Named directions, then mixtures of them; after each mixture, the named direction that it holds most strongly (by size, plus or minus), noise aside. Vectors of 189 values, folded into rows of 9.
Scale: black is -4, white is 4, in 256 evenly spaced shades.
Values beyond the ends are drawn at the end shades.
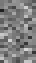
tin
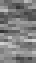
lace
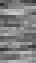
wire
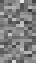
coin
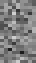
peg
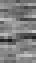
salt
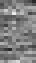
wire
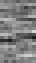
salt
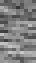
lace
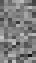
coin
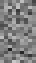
peg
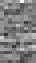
wire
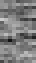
salt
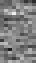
wire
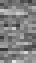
wire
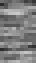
wire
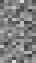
coin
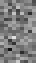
peg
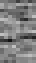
salt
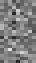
peg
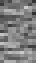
wire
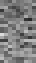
tin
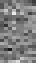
peg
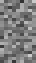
coin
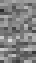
tin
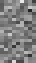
coin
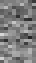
tin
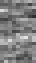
salt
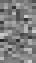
tin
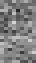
peg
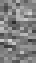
peg
